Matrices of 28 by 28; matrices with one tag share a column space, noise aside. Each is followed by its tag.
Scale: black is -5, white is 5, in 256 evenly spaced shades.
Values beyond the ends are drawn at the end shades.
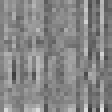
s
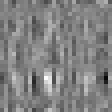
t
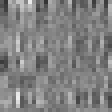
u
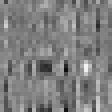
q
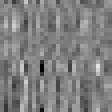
q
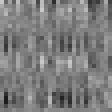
u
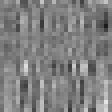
q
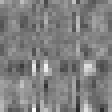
q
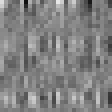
u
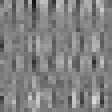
u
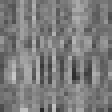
s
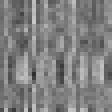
s
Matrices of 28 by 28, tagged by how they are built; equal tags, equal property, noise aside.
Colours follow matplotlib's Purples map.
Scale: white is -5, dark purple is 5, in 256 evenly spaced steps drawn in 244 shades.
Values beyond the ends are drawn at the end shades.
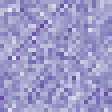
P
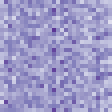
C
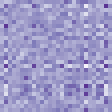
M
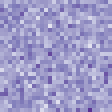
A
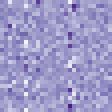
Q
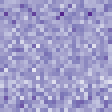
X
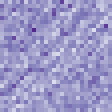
P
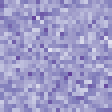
A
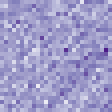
P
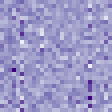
Q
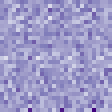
X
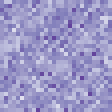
P
